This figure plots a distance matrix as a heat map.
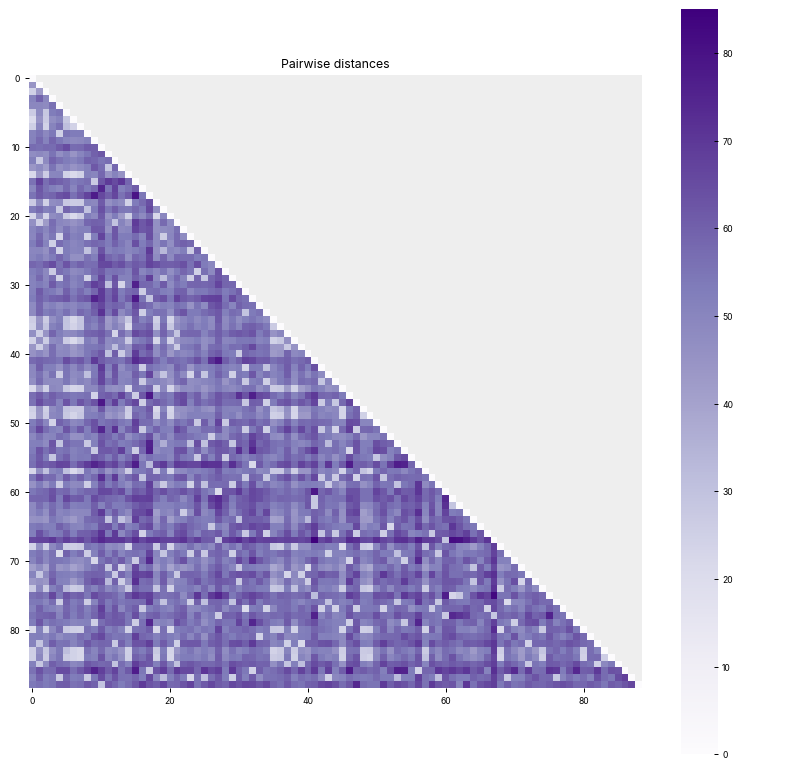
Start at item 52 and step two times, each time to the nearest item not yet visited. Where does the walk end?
26
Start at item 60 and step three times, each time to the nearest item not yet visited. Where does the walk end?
67
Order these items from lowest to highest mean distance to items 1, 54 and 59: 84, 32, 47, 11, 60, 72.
72, 84, 11, 60, 47, 32
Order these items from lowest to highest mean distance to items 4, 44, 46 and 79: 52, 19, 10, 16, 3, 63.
19, 16, 52, 3, 63, 10
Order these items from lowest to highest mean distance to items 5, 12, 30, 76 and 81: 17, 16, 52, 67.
52, 16, 17, 67
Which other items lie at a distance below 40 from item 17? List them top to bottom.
32, 56, 86
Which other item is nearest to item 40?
71
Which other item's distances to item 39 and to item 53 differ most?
82
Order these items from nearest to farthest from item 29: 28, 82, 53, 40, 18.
53, 18, 40, 28, 82
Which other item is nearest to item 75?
61
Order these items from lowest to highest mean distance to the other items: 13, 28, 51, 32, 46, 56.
13, 28, 51, 46, 32, 56
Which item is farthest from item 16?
10
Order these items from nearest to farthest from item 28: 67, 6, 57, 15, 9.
6, 57, 9, 15, 67
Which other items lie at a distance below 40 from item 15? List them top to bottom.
9, 46, 54, 70, 79
